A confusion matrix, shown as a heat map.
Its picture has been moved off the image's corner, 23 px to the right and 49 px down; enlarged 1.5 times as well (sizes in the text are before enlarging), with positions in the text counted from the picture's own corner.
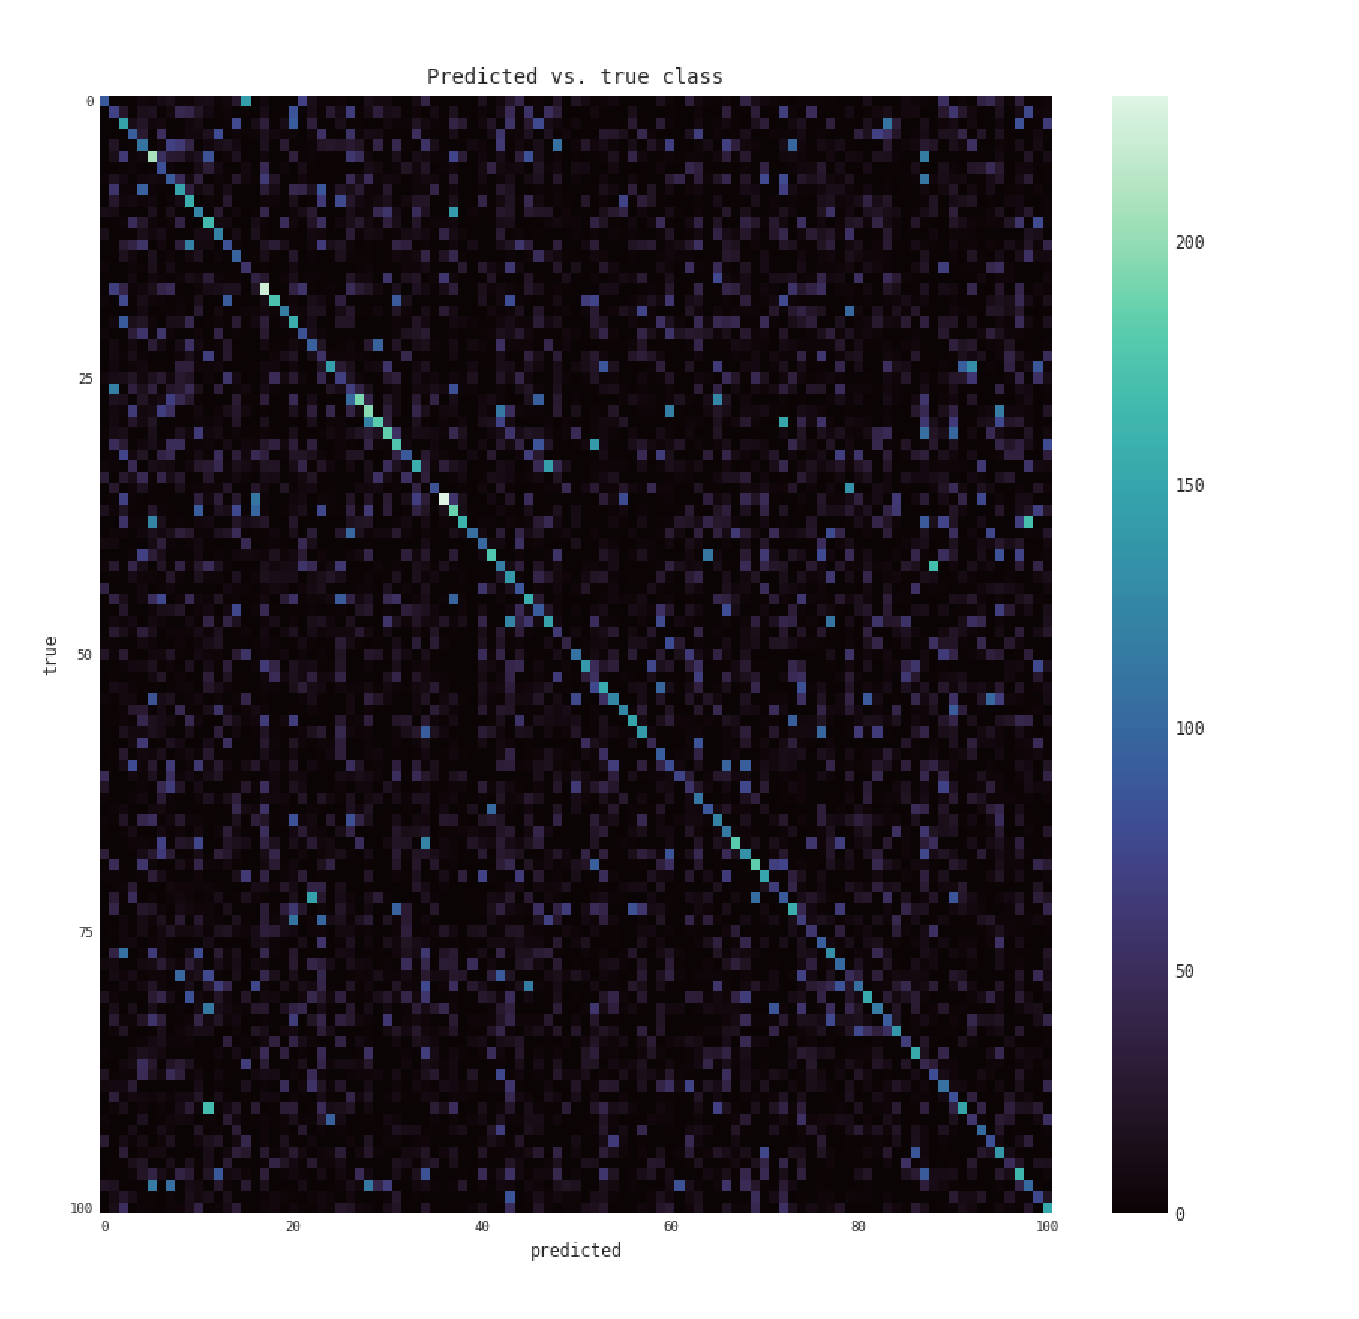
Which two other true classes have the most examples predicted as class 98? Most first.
38, 1
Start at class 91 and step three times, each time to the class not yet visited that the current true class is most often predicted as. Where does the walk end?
43
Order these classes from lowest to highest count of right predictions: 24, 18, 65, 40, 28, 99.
99, 40, 65, 24, 18, 28
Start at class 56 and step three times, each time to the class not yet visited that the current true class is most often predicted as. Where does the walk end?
52
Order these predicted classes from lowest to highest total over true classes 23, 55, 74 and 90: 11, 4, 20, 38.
38, 4, 11, 20
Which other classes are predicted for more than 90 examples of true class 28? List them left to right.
42, 60, 95
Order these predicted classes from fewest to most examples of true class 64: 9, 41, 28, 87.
9, 28, 87, 41
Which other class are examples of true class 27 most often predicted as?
65
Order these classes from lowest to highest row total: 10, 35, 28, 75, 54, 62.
75, 35, 62, 10, 54, 28
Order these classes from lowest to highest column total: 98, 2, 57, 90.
98, 57, 2, 90
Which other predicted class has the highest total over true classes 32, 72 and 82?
22
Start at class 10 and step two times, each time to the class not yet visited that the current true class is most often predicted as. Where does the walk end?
16
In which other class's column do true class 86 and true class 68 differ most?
60
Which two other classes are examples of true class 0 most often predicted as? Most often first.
15, 21
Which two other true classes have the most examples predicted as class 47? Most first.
33, 74
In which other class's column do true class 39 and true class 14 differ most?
26
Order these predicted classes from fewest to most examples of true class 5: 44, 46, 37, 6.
46, 44, 6, 37
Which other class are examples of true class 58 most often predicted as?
63
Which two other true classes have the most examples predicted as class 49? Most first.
73, 35
